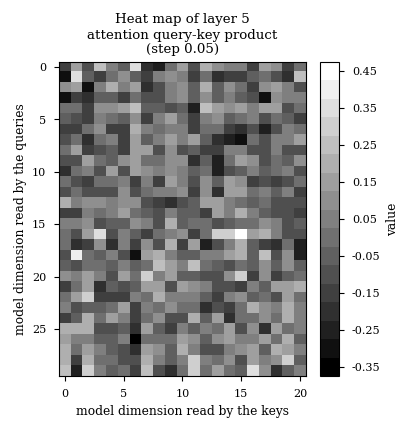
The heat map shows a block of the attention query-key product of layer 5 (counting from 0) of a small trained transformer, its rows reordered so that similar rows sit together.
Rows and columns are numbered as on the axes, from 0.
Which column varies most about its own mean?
6
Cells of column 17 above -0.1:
21
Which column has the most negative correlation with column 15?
20
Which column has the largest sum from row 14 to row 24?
15
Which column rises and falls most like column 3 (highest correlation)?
13
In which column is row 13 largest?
0
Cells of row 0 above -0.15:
16
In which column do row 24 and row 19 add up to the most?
11
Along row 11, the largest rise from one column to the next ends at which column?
9
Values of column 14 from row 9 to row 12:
0 -0.1 0.15 0.15
